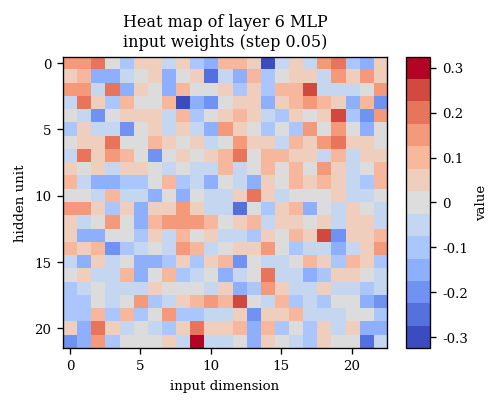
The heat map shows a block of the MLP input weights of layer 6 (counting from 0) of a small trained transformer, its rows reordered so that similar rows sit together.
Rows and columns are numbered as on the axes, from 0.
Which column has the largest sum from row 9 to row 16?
0
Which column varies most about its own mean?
12
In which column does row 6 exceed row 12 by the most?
19
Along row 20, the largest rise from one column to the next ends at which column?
2
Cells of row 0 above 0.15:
2
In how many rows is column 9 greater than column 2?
9
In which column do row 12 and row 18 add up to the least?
22
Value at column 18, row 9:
0.1
